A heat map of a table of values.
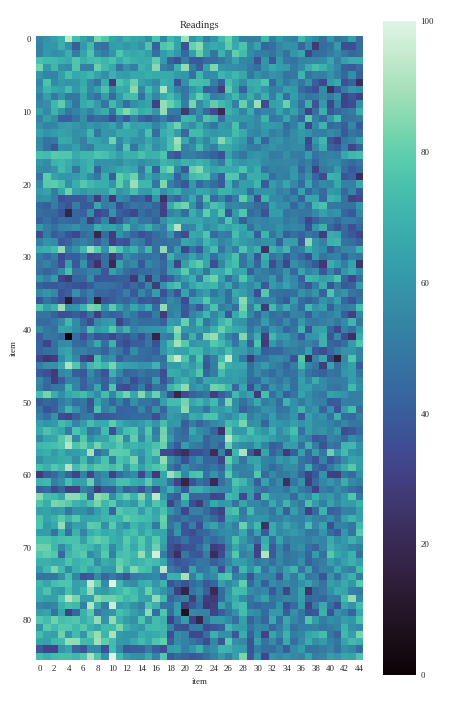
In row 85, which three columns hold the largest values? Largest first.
10, 7, 28
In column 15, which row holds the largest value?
79
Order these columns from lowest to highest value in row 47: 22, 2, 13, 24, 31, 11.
2, 13, 11, 22, 31, 24
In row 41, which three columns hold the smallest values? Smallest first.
4, 16, 43
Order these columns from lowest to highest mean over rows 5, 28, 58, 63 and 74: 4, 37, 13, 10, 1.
10, 37, 1, 13, 4
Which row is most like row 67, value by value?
37
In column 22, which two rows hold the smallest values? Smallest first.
80, 64
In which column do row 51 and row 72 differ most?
20
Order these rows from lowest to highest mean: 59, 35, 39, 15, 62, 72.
62, 35, 39, 15, 72, 59
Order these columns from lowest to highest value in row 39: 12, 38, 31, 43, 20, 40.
12, 38, 40, 31, 43, 20
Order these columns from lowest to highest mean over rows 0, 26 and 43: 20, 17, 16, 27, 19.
17, 16, 27, 20, 19
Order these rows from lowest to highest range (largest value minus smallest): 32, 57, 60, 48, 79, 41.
32, 48, 60, 57, 79, 41
